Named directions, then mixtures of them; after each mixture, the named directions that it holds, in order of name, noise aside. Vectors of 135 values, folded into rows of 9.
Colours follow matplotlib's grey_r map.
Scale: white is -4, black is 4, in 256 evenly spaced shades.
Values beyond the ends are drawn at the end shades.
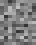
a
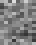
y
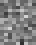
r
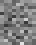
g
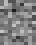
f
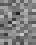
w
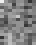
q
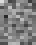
a, q, r.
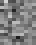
f, w.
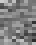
a, q, y.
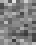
y.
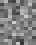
f, r, w.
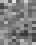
y.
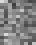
q, r.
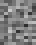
a.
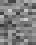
a, g, w.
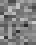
a, g.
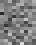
g.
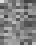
q, r.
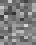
a, y.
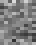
y.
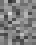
a, f, w.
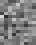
a, g.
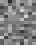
a, r, y.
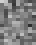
f, q, r.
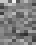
y.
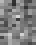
q, y.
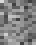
g, q, r.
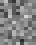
f, r, w.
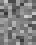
f, r.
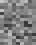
g, q, y.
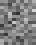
w.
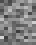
a, q.
